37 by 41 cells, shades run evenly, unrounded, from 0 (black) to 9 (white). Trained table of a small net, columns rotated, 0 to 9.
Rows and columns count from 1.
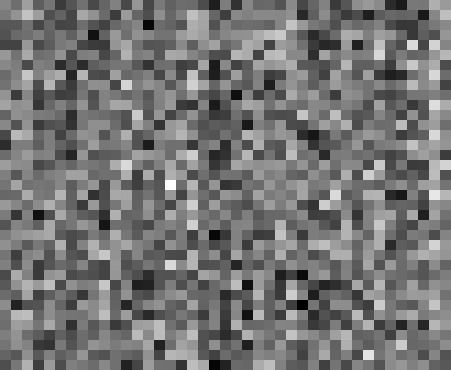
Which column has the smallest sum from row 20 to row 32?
23
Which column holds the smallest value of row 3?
14
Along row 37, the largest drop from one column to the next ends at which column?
20
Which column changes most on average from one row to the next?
18
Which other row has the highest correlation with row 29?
32
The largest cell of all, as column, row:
16, 19
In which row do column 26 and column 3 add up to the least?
28
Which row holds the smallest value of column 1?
15
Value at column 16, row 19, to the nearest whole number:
9
